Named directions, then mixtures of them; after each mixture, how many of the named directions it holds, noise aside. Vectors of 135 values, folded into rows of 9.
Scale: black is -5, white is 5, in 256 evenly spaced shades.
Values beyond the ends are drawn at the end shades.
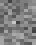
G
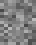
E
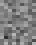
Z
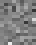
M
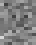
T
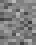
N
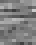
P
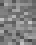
three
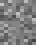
three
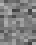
four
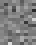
one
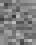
three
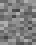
four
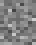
three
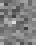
three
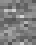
three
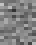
four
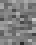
four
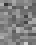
four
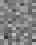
one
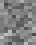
one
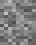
three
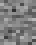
three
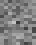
one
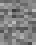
three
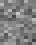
three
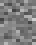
four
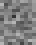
four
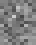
two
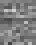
three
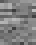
one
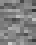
three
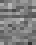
two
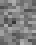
three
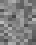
one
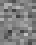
four
